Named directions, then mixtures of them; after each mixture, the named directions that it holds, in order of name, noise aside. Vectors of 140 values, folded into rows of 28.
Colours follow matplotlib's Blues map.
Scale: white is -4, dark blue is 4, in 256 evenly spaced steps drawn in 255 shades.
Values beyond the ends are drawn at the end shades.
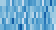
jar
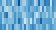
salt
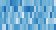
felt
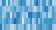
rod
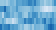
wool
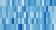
jar.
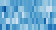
felt, wool.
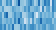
salt.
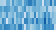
jar, wool.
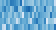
felt.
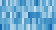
rod, wool.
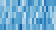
jar, salt.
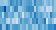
felt, wool.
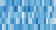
felt, jar.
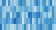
rod.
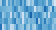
felt, rod.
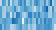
jar, rod.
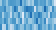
felt, rod.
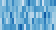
jar, rod.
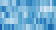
salt, wool.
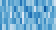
felt, rod.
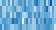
jar, rod.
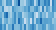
salt.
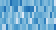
felt.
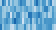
rod.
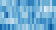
salt, wool.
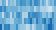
rod, wool.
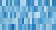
rod, salt.
